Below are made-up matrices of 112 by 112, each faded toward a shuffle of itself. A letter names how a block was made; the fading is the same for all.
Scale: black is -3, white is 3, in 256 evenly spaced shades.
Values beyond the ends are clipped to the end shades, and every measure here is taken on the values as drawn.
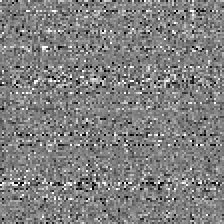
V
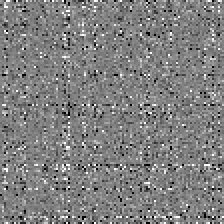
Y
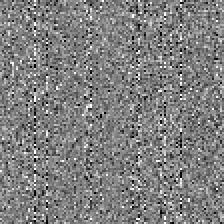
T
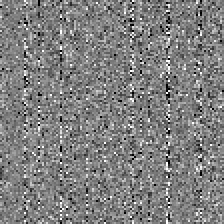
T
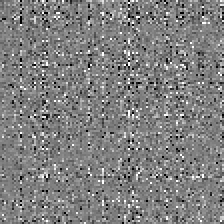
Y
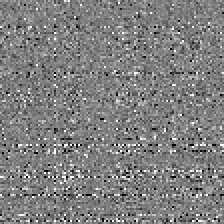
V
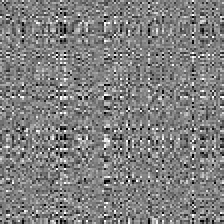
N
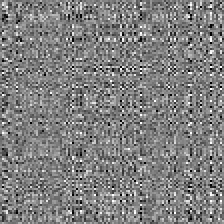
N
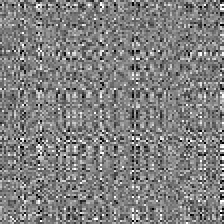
N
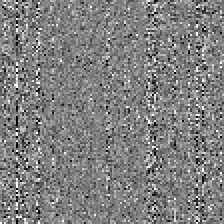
T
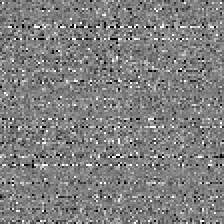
V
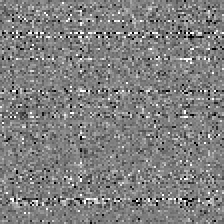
V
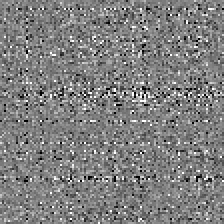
V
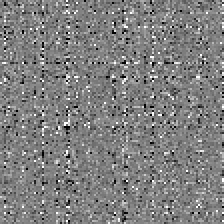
Y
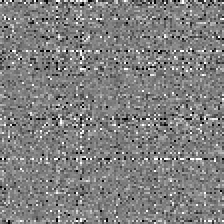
V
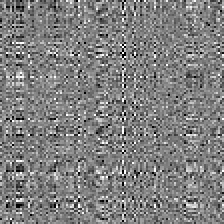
N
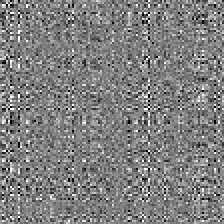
N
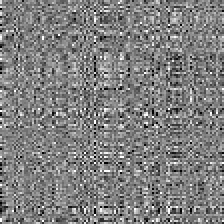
N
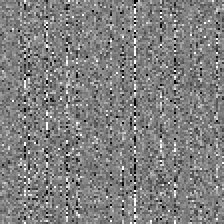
T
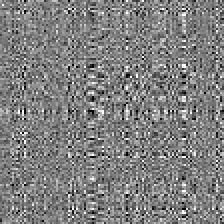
N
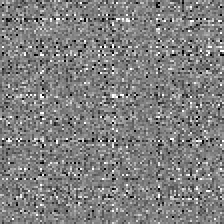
V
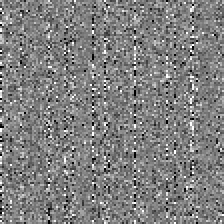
T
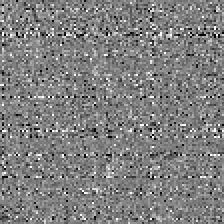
V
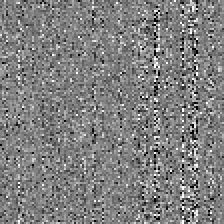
T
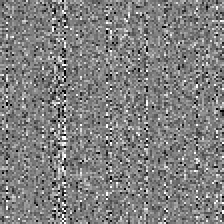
T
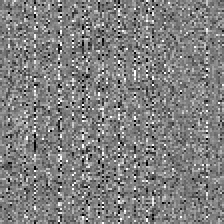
T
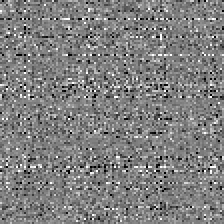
V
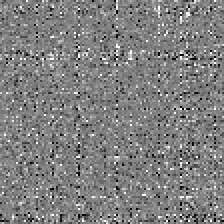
Y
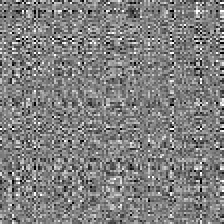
N
